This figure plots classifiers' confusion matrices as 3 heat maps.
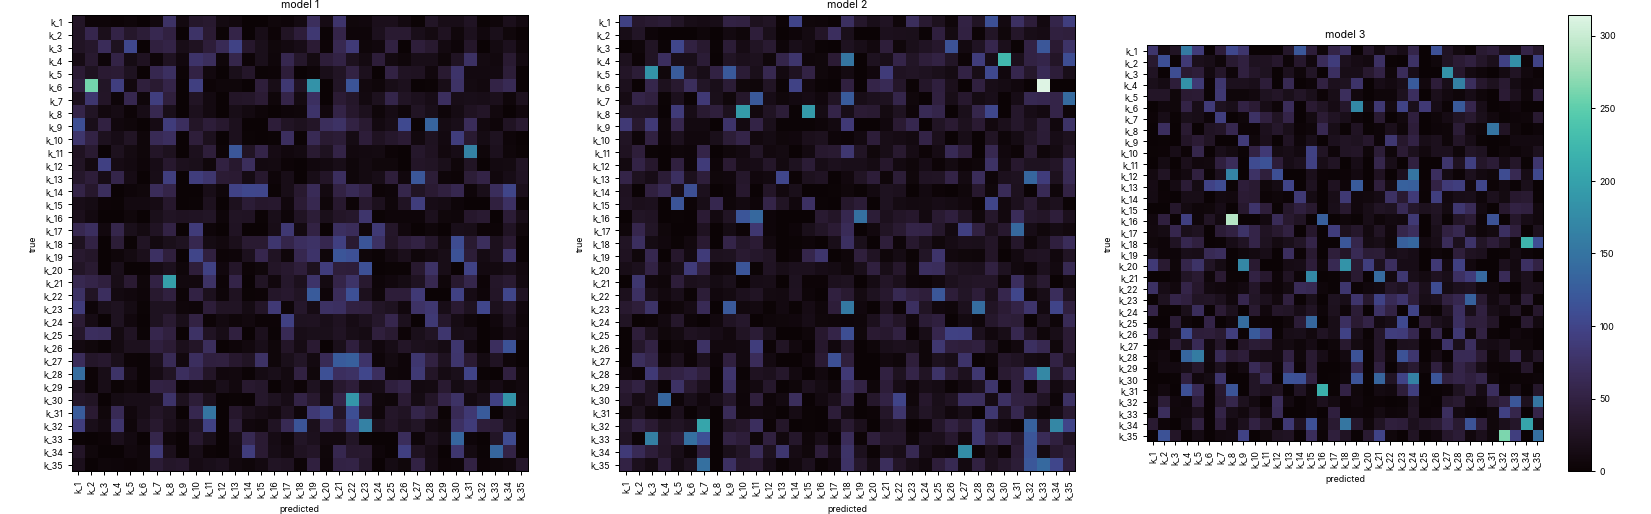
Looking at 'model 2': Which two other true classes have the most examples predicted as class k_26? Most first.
k_3, k_25
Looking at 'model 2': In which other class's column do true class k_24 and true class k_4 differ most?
k_30
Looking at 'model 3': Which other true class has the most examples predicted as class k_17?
k_2
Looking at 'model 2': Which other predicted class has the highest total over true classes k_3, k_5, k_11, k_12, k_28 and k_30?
k_33
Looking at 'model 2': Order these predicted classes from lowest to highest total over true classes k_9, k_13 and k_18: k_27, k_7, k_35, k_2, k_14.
k_14, k_27, k_7, k_2, k_35
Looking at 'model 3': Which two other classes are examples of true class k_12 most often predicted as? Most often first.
k_8, k_24
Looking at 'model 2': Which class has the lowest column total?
k_8
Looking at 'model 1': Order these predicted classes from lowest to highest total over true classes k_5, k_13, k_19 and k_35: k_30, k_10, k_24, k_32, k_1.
k_24, k_32, k_1, k_30, k_10
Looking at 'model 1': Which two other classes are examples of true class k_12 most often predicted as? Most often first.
k_3, k_14
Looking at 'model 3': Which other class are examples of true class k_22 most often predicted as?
k_26
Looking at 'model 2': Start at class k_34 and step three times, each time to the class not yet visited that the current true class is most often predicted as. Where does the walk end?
k_31
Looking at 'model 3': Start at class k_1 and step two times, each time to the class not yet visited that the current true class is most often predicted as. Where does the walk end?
k_28
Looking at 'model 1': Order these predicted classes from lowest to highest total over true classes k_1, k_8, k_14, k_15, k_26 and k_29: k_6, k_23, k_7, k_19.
k_6, k_23, k_7, k_19
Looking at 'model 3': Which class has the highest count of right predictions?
k_34
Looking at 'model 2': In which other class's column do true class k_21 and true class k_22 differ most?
k_25
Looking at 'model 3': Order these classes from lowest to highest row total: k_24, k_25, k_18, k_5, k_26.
k_5, k_24, k_25, k_26, k_18
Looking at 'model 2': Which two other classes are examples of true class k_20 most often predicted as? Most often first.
k_10, k_6
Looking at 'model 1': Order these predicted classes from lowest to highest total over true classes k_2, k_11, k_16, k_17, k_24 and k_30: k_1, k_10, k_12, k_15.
k_12, k_15, k_1, k_10
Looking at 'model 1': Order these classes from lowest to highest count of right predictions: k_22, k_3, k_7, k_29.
k_29, k_3, k_7, k_22
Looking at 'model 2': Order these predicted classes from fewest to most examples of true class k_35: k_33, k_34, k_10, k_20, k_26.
k_20, k_10, k_26, k_34, k_33
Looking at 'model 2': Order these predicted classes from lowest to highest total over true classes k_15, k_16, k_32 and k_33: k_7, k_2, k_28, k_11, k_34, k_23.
k_23, k_2, k_28, k_11, k_34, k_7
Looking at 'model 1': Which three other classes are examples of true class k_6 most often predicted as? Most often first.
k_2, k_19, k_22
